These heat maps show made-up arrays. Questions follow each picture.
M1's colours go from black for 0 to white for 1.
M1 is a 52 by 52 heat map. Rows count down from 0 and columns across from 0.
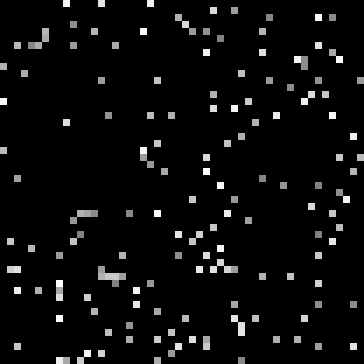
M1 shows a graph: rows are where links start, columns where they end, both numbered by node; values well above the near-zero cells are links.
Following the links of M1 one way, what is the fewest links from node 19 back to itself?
4
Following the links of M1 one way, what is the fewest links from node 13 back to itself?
2
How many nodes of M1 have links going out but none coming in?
1
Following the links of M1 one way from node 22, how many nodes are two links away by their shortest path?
10
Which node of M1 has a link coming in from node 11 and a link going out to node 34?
node 51
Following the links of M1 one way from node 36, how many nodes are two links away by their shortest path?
9
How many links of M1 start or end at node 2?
9
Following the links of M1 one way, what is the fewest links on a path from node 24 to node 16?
6
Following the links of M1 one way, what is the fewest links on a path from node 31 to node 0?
6
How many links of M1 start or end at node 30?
12
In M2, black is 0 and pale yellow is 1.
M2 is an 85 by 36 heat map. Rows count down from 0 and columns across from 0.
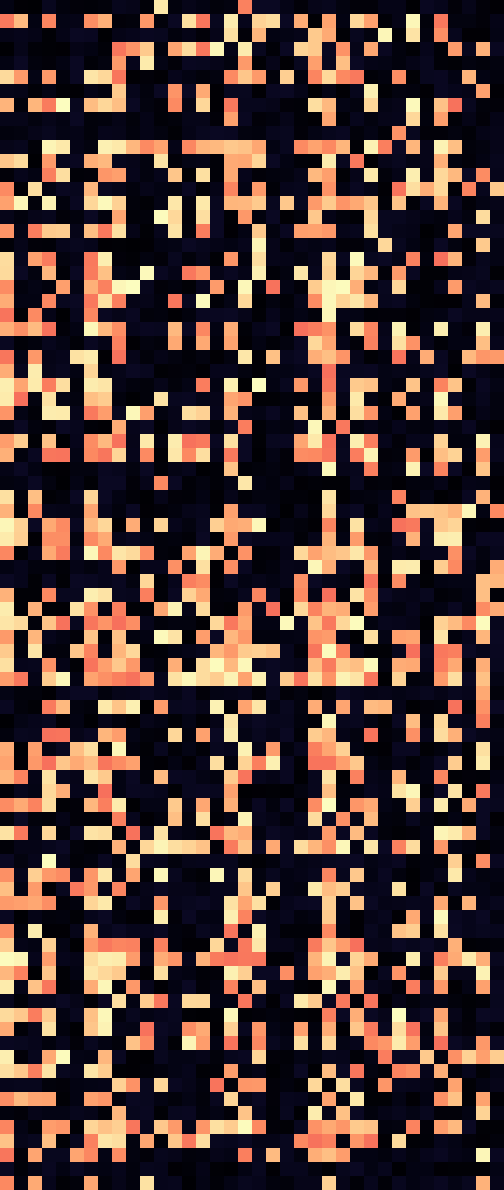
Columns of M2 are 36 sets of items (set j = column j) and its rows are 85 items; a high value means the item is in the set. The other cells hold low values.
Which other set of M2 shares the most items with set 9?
32
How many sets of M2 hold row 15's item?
8
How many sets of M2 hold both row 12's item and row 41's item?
3
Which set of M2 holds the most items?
23
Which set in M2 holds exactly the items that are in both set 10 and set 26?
13
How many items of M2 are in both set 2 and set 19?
7
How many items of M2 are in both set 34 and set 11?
6
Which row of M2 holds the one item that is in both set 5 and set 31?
46
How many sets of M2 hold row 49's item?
1
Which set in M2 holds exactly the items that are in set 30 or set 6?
0
